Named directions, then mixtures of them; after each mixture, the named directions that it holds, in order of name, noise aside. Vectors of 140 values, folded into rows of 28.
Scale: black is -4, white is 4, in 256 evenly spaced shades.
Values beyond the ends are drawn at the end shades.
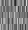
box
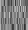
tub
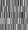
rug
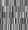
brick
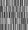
brick, rug.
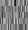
box, brick.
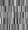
box, brick.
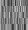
tub.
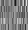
box, rug.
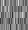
brick, rug.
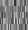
box, brick.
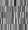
box, brick.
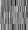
box, tub.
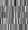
box, brick.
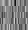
box, brick.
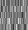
rug, tub.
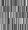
box, brick.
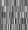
brick.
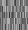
brick, rug.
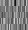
box, brick.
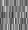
brick.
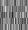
brick.
